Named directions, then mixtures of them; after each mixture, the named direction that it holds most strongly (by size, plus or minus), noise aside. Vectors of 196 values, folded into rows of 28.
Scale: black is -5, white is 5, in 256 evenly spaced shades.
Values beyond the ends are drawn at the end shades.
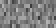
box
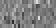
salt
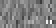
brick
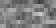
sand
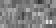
sand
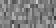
box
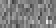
box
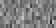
box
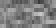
sand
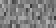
box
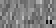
brick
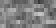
sand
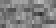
sand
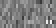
brick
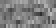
sand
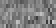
brick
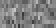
salt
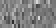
salt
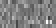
brick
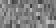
box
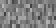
box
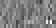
brick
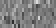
salt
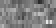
sand
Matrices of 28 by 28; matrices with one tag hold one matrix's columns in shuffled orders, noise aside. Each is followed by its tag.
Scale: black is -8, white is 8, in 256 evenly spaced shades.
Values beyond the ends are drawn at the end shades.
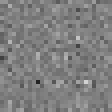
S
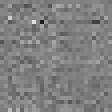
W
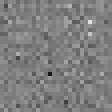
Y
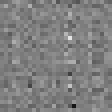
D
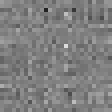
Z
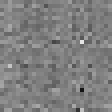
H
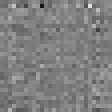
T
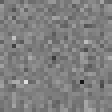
S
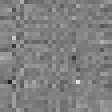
S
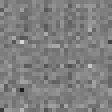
H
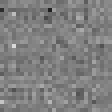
Z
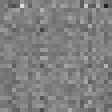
T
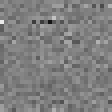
W
